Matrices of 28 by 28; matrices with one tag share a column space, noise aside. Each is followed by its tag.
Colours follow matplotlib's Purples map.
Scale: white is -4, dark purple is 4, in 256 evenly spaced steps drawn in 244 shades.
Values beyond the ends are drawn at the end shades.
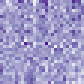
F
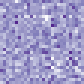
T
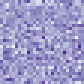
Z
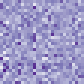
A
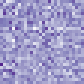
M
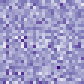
Z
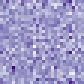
Z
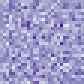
A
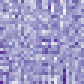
F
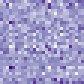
Z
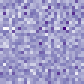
M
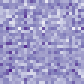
M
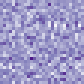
A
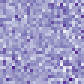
T
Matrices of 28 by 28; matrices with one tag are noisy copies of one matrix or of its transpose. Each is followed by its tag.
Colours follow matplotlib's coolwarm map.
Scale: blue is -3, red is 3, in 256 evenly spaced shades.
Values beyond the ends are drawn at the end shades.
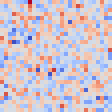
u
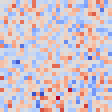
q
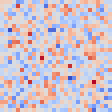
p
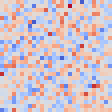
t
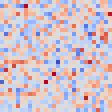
t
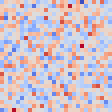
t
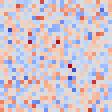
p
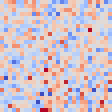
q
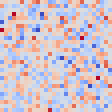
u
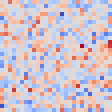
q
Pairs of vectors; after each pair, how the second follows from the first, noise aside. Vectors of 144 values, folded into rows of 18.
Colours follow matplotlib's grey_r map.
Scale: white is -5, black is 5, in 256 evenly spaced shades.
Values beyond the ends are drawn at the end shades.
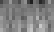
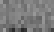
reversed, partly zeroed.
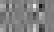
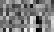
wrapped around, scaled up.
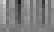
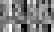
wrapped around, scaled up.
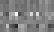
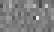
reversed, partly zeroed.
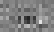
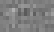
reversed, shrunk.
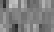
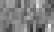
reversed, negated.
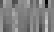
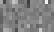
negated, partly zeroed.
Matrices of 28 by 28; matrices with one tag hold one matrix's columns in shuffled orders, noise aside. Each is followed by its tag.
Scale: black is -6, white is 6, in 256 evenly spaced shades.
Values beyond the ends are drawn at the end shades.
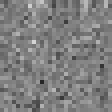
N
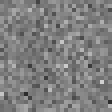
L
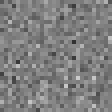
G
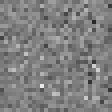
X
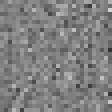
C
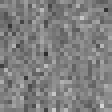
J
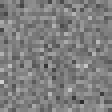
L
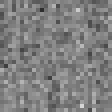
J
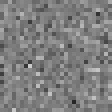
X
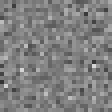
X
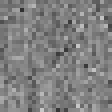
J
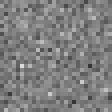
L
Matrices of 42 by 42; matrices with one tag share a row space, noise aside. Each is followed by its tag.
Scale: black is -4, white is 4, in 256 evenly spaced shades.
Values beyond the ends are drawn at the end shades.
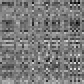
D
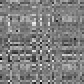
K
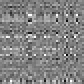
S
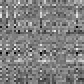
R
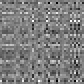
D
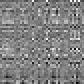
D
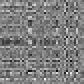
S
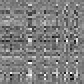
S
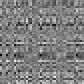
R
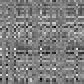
R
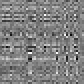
S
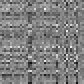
S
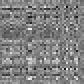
S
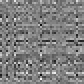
R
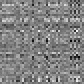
D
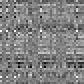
R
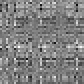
R
